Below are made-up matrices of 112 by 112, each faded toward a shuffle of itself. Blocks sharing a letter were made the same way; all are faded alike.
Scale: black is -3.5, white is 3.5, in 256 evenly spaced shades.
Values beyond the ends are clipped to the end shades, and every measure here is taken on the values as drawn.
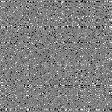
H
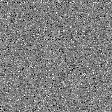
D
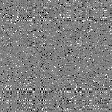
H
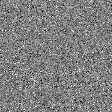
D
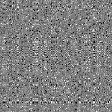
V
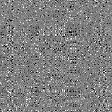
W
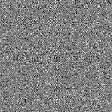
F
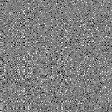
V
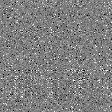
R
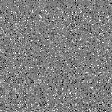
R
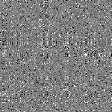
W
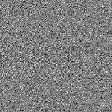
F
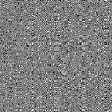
V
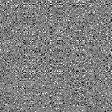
V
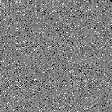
R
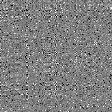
W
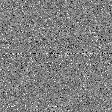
D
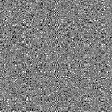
V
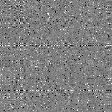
H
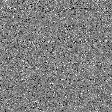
D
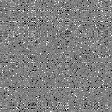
H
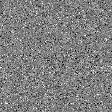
D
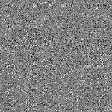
F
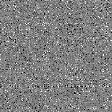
R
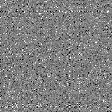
R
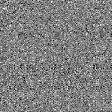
F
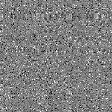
R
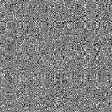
V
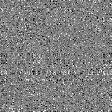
R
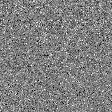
D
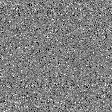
D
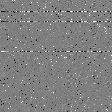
H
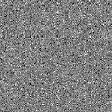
F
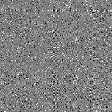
W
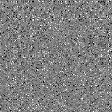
R
